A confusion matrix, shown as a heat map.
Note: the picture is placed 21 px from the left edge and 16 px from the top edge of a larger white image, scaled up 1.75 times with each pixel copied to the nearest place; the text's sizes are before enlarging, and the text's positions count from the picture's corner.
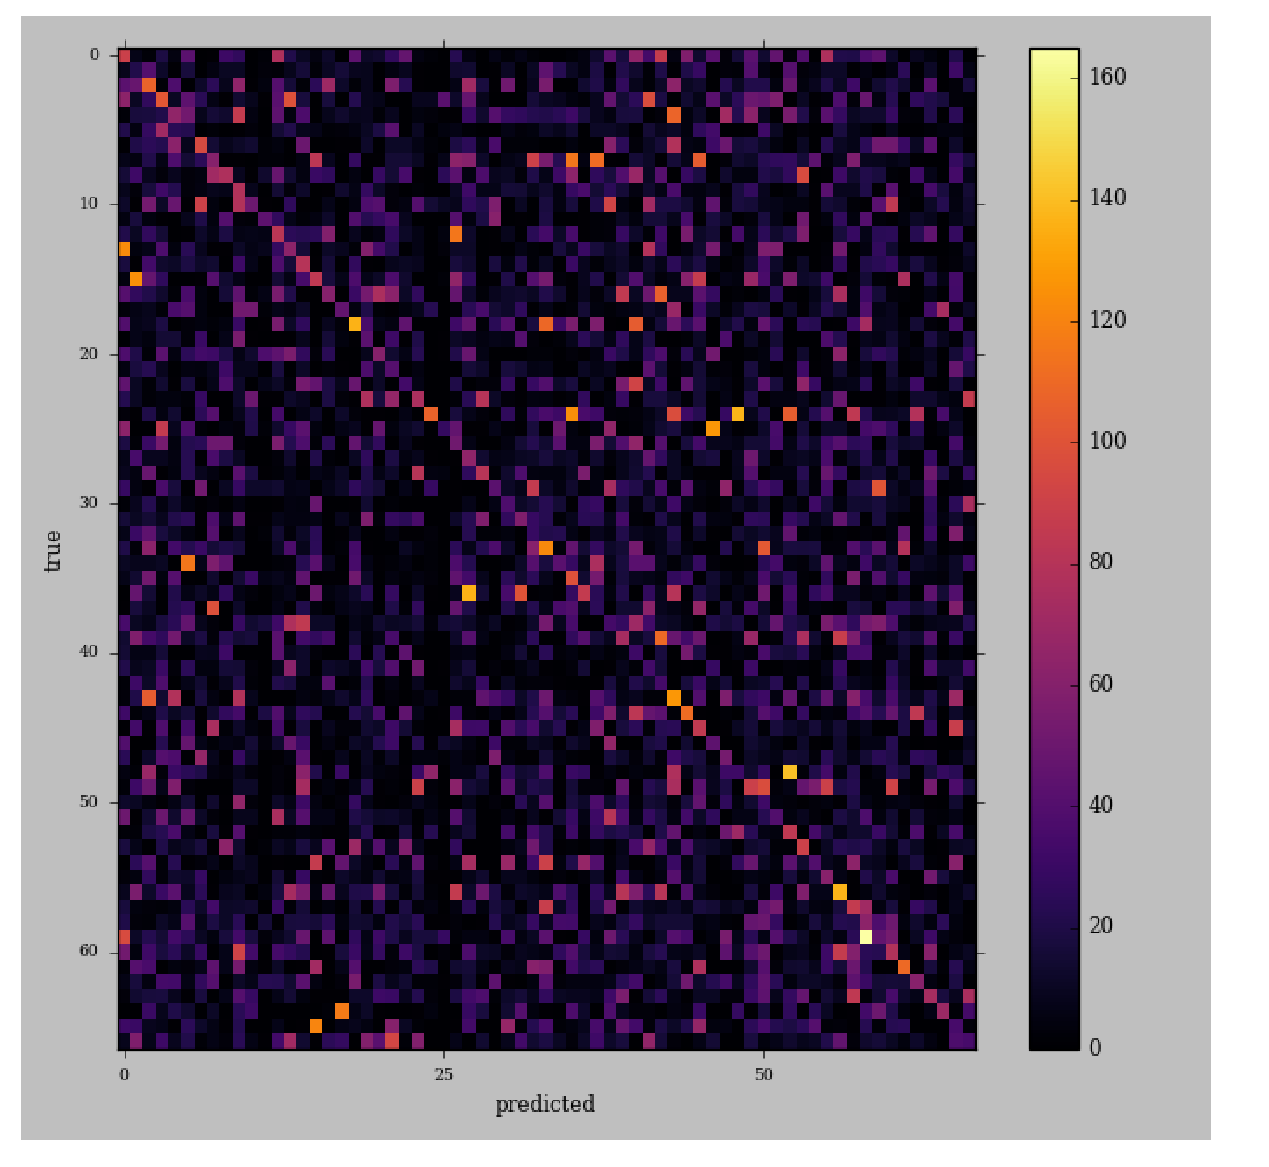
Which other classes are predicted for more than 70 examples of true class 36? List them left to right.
27, 31, 43
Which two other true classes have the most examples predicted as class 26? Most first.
12, 56
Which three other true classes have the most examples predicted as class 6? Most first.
10, 47, 29
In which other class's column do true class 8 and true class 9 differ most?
53
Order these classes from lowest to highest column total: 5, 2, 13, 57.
13, 5, 57, 2
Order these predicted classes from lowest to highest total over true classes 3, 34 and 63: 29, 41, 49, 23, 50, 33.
29, 23, 33, 49, 50, 41
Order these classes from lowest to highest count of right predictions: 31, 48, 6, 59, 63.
48, 59, 31, 63, 6
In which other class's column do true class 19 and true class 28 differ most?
23
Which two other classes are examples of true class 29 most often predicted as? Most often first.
59, 32
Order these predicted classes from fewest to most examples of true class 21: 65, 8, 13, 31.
13, 31, 8, 65
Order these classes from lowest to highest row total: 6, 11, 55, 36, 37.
55, 11, 37, 6, 36
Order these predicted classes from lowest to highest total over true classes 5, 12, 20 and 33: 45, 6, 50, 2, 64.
64, 45, 6, 2, 50
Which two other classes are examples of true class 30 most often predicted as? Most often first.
66, 15
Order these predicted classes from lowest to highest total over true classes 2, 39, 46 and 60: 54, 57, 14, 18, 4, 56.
54, 18, 14, 4, 57, 56
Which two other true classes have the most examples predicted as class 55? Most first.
49, 0
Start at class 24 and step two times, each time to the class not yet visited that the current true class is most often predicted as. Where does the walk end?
52
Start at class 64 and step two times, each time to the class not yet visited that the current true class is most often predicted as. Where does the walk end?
43
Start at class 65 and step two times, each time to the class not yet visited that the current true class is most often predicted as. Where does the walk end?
1
